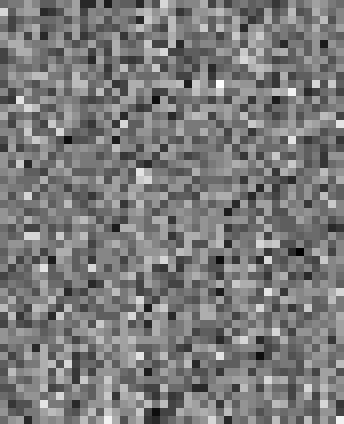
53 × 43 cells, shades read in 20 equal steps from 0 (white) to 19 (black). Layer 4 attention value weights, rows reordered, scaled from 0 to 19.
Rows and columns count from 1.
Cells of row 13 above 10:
21
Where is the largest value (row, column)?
32, 38
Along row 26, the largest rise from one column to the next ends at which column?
16
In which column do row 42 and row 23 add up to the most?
37
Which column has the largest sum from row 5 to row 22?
12
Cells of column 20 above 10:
25
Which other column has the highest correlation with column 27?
14
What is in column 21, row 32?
7
